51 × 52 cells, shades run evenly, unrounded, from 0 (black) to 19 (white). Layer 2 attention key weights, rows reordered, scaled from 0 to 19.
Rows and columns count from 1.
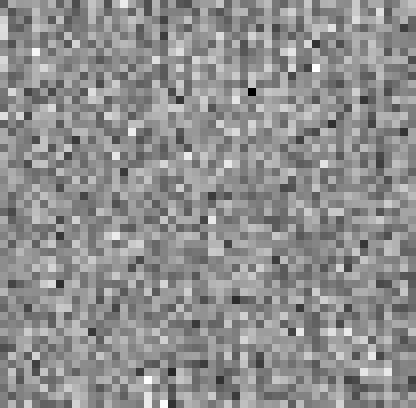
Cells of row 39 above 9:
36
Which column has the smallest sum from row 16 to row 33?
48
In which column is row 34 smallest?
44
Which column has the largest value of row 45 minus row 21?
39
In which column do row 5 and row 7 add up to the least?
21
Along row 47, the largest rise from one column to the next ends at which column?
23
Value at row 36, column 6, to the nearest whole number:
15
